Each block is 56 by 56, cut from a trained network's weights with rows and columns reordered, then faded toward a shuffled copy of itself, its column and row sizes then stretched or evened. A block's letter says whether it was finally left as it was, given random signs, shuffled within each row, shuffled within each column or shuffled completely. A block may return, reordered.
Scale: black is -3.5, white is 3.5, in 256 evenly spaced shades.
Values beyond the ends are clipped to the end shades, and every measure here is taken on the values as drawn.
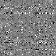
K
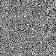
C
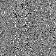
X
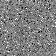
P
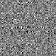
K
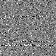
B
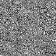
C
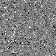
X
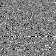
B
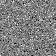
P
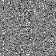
X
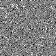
B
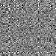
K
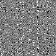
C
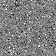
P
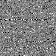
B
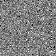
X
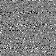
B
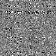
C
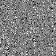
X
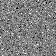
P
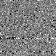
B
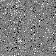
X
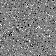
P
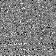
B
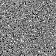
B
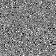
B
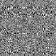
K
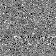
B
